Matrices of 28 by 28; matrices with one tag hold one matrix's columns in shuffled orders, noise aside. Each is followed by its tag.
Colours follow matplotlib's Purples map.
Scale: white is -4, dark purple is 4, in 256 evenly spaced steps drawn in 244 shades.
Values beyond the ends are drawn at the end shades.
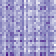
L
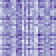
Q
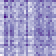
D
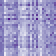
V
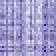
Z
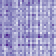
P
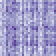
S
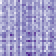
L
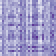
Z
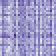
P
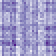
S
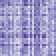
P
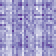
V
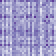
D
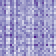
P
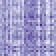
Z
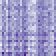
L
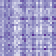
Q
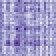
S
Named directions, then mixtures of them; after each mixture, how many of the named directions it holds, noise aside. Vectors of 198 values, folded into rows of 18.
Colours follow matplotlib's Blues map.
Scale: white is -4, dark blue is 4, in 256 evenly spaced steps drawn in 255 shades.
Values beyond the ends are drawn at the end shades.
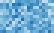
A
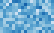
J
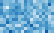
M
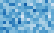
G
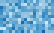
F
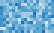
one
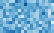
four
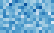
two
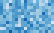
three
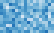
three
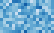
one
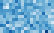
two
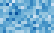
four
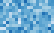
four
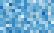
four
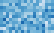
one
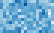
four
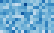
four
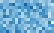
three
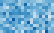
three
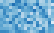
four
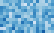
one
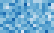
two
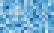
one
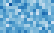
three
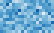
one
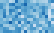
four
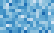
four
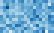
one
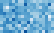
two
